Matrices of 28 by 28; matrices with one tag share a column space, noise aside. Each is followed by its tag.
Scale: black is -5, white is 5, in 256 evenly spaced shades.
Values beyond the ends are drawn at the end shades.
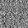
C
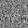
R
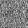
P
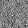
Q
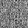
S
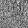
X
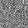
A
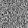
C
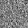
A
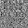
X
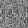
R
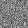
Q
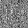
R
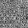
R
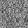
P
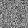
A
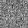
R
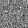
A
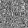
X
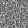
Q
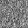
S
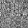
X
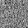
A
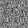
P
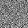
Q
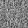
S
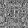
P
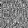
P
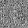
R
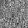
S
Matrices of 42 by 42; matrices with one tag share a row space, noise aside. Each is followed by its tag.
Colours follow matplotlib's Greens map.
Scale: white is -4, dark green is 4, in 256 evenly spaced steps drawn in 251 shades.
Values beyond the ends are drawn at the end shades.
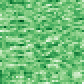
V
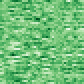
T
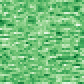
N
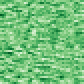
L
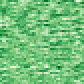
N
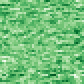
N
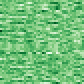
V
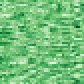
N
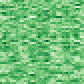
N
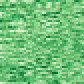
V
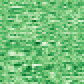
T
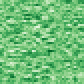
T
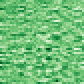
V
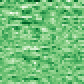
T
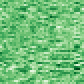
N
